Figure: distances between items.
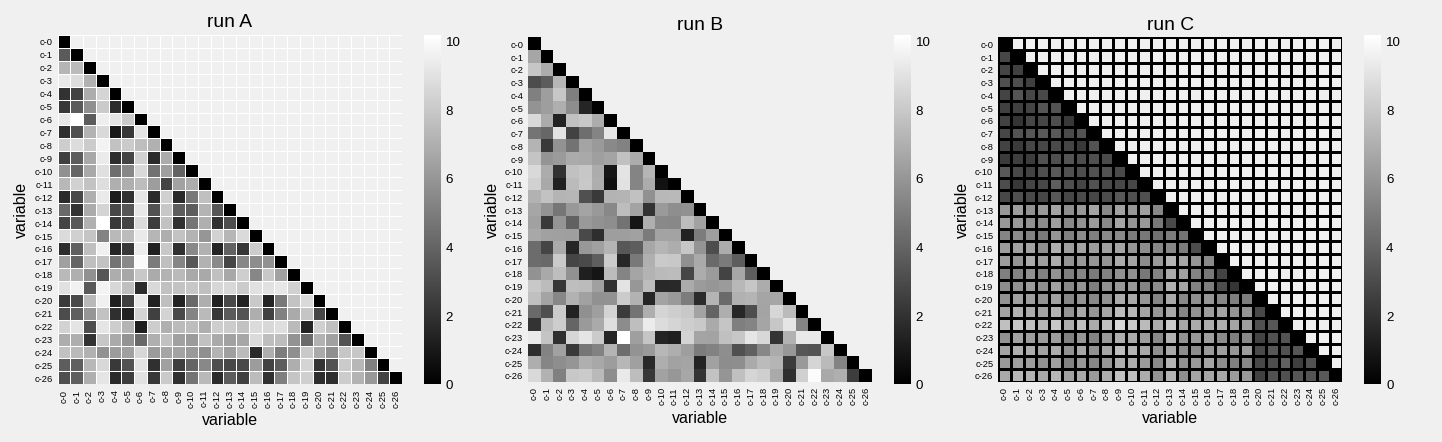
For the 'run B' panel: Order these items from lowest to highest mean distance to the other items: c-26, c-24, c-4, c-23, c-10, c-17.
c-24, c-17, c-4, c-10, c-26, c-23
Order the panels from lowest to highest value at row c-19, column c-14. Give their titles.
run B, run C, run A
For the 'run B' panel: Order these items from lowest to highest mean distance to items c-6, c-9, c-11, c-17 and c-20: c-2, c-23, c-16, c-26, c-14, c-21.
c-2, c-26, c-23, c-14, c-16, c-21
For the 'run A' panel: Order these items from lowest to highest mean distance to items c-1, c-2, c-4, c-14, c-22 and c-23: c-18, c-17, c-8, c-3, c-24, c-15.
c-17, c-18, c-24, c-8, c-15, c-3
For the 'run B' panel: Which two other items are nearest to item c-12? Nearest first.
c-15, c-5
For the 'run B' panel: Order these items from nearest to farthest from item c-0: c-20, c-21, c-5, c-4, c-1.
c-21, c-4, c-5, c-1, c-20
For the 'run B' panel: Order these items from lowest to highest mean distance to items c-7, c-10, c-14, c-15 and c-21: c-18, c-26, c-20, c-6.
c-18, c-6, c-20, c-26
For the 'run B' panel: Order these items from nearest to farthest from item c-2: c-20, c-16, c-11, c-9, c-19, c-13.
c-11, c-19, c-13, c-20, c-9, c-16
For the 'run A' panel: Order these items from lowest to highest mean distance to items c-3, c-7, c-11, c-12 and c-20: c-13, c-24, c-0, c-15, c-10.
c-0, c-13, c-10, c-24, c-15
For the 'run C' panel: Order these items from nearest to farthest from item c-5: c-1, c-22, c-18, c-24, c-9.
c-1, c-9, c-18, c-24, c-22
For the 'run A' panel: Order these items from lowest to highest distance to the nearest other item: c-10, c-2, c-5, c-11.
c-5, c-2, c-11, c-10
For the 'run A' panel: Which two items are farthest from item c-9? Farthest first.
c-3, c-6
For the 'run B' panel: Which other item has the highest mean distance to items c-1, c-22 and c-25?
c-23
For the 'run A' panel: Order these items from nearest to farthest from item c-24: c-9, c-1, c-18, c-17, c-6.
c-17, c-18, c-9, c-1, c-6
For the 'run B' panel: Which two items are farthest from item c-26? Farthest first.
c-22, c-7
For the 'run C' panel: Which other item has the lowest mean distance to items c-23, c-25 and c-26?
c-20
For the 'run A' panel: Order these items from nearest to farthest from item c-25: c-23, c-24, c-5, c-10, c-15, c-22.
c-5, c-10, c-24, c-15, c-23, c-22
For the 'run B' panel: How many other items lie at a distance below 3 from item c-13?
4
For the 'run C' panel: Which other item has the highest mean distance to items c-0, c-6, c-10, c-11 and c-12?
c-22
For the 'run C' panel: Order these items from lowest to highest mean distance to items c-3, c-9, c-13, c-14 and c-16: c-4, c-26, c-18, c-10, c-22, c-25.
c-10, c-4, c-18, c-25, c-26, c-22
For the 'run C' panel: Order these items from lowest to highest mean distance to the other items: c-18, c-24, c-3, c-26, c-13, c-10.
c-3, c-10, c-18, c-24, c-26, c-13
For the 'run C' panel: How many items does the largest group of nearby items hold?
13
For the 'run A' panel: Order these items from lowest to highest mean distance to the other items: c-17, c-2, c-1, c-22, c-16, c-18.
c-16, c-1, c-17, c-2, c-18, c-22
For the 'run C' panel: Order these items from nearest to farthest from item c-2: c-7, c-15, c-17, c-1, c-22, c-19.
c-1, c-7, c-15, c-19, c-17, c-22
